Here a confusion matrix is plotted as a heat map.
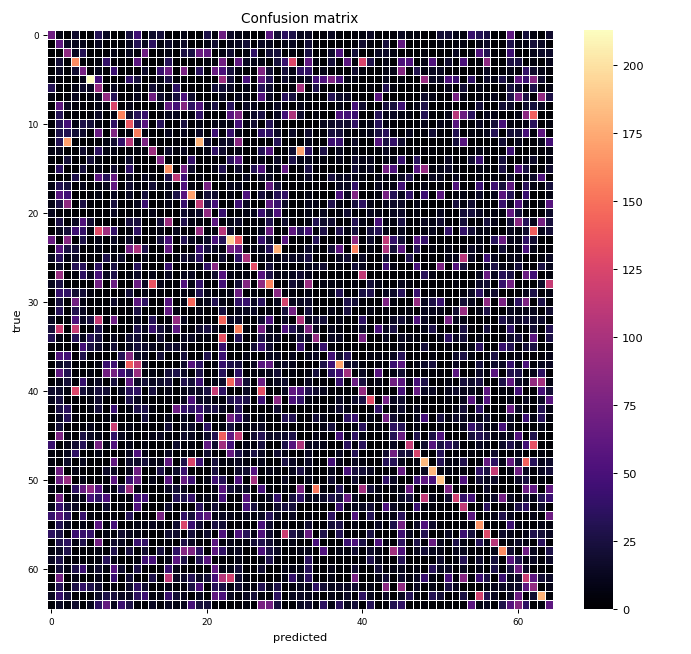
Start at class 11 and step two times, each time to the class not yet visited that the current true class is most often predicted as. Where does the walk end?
17
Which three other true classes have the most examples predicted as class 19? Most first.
12, 22, 2
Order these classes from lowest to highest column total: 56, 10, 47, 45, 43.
47, 56, 43, 10, 45
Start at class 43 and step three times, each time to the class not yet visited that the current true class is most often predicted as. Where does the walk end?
29
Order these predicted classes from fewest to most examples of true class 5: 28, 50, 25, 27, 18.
18, 50, 28, 25, 27
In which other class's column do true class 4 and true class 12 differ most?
2
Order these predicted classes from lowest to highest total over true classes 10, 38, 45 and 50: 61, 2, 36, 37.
61, 36, 37, 2
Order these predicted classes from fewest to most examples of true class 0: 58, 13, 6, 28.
58, 13, 6, 28
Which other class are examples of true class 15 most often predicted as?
48
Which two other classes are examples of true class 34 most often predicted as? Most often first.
22, 40
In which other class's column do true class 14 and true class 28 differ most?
13
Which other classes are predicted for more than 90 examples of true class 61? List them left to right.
15, 22, 23
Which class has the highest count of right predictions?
5
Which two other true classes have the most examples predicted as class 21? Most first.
40, 26
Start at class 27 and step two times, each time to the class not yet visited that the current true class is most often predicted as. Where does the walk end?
3
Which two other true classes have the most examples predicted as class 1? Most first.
33, 27
